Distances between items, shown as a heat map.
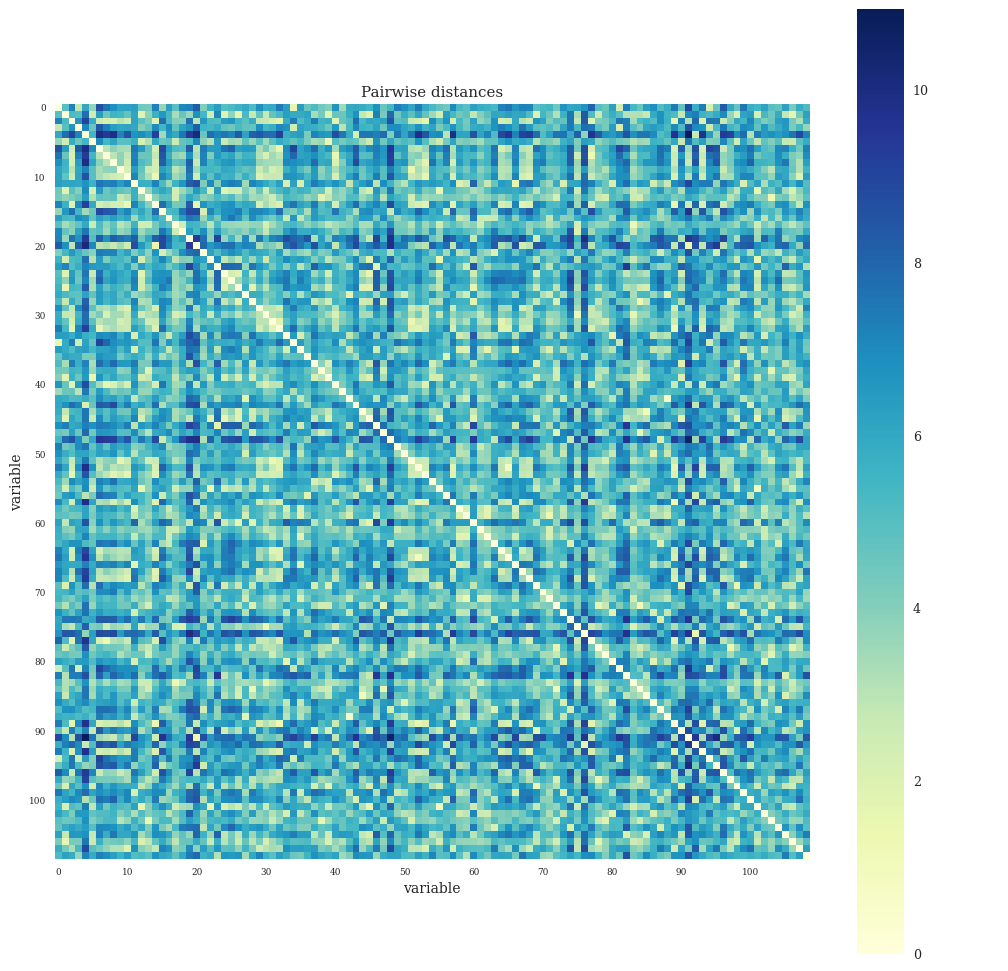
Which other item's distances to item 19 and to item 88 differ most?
42
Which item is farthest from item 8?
4
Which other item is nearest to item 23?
46
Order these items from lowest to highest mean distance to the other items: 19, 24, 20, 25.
24, 25, 20, 19
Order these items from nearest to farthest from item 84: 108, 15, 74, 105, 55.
55, 105, 108, 15, 74
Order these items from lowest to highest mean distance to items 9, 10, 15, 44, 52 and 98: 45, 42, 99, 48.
45, 42, 99, 48
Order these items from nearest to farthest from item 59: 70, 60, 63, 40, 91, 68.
70, 63, 40, 68, 60, 91
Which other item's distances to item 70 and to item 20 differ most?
91
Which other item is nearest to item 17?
83
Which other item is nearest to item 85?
44
